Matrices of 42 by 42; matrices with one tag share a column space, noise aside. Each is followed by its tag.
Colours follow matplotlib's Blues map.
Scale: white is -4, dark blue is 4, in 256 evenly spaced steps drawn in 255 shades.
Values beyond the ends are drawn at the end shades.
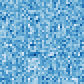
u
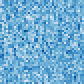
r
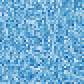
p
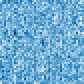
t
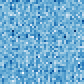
t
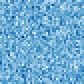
t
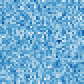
t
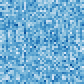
p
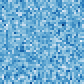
p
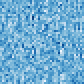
r
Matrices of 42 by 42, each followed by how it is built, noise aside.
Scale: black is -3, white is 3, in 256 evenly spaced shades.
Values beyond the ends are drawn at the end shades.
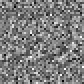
repeating columns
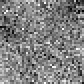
smooth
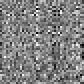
low rank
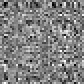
low rank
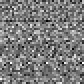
repeating columns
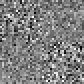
block diagonal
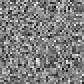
blocks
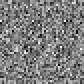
repeating columns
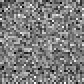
repeating columns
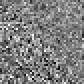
lower triangular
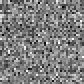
blocks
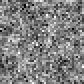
smooth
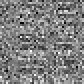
blocks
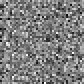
repeating rows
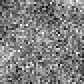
smooth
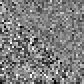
lower triangular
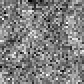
smooth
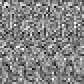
repeating columns
